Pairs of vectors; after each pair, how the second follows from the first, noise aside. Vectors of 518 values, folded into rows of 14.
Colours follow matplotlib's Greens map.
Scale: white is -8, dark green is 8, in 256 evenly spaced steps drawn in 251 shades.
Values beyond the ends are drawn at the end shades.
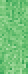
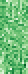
negated, scaled up.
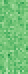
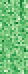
reversed, negated, scaled up.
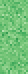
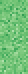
shuffled.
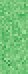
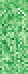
reversed, negated, scaled up.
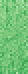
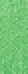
reversed, negated, shrunk.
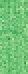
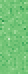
negated, partly zeroed.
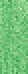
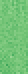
reversed, negated, shrunk.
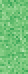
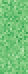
sign-scrambled.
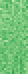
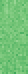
reversed, negated, shrunk.
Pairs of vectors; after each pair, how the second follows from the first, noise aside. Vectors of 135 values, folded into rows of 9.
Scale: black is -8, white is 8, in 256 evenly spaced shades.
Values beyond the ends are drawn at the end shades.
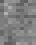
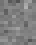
reversed, negated, partly zeroed.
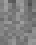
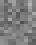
negated.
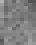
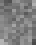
reversed, negated.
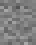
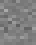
partly zeroed.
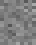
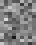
wrapped around, negated, scaled up.
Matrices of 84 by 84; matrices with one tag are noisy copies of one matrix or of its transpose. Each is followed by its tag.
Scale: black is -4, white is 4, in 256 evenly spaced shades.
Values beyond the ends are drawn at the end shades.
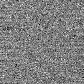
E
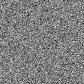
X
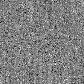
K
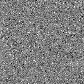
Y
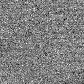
K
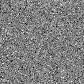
Y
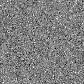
X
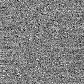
E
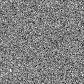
X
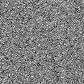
Y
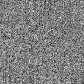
K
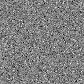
Y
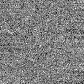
K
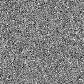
Y
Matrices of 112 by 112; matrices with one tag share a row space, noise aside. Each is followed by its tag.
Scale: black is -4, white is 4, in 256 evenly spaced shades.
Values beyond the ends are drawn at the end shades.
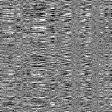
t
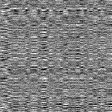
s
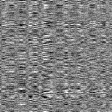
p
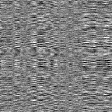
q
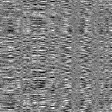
t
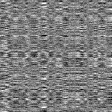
s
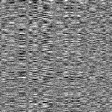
p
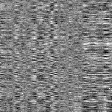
q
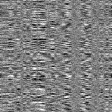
t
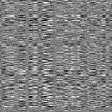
p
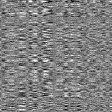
p
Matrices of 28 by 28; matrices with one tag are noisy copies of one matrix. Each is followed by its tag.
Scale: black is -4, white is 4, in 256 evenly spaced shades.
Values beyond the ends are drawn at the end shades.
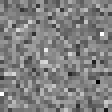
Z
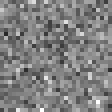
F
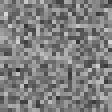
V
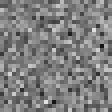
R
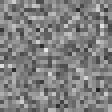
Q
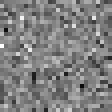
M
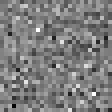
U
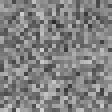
F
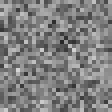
F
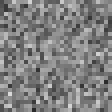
M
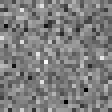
M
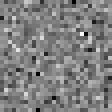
V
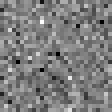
M
